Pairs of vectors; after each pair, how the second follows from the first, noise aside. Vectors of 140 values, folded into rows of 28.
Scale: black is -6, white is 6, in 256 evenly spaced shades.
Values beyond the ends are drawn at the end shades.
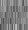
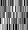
negated, scaled up.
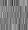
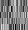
reversed, scaled up.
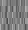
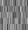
reversed, negated.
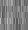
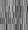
reversed, negated.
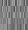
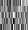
reversed, scaled up.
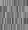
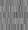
wrapped around, negated, shrunk.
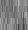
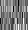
negated, scaled up.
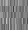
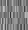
wrapped around.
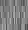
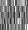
negated, scaled up.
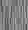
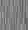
reversed, shrunk.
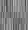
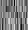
reversed, scaled up.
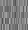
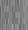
wrapped around, negated, shrunk.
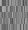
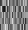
negated, scaled up.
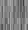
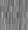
wrapped around, negated, shrunk.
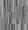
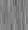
reversed, shrunk.
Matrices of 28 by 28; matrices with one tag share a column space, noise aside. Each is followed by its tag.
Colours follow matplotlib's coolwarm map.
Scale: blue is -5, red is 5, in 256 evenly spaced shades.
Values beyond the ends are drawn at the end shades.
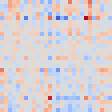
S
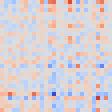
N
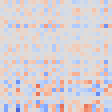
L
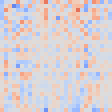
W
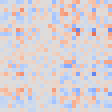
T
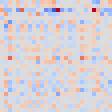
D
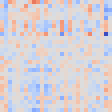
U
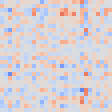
T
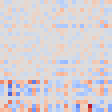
L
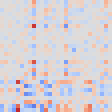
L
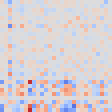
L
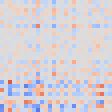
L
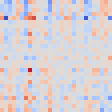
S
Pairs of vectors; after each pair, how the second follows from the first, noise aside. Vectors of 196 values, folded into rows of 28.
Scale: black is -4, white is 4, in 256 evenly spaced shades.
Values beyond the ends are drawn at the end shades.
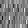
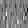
wrapped around, partly zeroed.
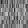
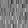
wrapped around, partly zeroed.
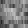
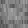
shrunk.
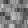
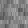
reversed, shrunk.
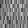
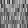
shuffled.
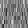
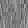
reversed, shrunk.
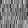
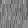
shrunk.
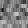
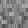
reversed, shrunk.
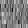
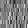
shuffled.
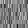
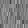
reversed, shrunk.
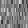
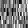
negated, scaled up.
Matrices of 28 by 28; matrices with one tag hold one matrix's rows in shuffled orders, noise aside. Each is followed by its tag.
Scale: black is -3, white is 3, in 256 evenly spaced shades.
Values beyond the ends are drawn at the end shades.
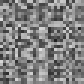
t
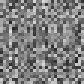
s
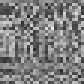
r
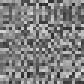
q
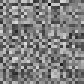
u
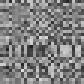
q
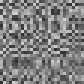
u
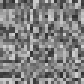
r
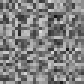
t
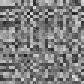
r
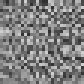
q
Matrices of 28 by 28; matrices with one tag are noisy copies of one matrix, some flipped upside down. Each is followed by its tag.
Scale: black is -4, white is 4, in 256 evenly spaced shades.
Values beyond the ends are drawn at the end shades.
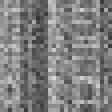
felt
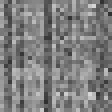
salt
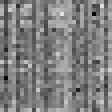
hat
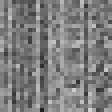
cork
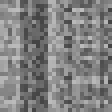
felt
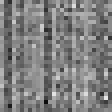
salt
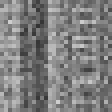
felt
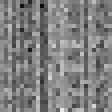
cork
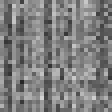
salt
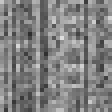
cork
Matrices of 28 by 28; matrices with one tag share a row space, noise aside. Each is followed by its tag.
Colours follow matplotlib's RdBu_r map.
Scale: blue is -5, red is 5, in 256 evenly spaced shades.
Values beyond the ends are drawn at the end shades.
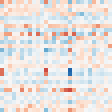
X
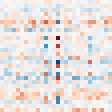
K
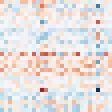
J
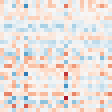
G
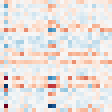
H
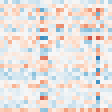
J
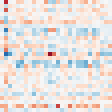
H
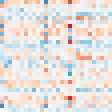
X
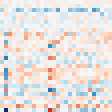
H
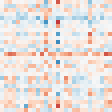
K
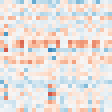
H
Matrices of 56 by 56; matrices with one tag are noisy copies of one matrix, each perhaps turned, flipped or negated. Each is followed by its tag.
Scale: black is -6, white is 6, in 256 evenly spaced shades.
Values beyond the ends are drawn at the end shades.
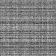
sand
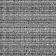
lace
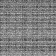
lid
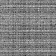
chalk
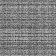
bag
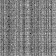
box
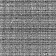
lace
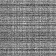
chalk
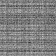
chalk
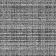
bag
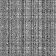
sand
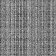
bag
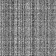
sand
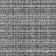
chalk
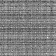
lace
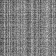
box
